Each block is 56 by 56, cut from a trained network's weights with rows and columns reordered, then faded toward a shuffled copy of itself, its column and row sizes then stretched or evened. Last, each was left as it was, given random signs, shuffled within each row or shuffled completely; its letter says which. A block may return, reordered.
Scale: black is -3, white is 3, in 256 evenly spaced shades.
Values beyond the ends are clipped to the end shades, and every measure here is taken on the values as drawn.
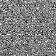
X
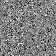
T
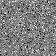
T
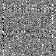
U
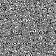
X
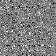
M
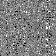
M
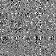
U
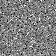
T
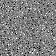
T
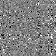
U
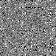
M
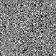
U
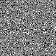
M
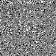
M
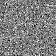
T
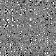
U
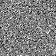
X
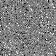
T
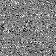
X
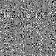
U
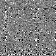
M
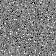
T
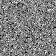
T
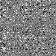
U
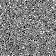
T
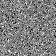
T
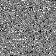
X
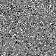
X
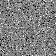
T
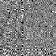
U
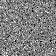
T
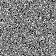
T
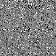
M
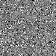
X
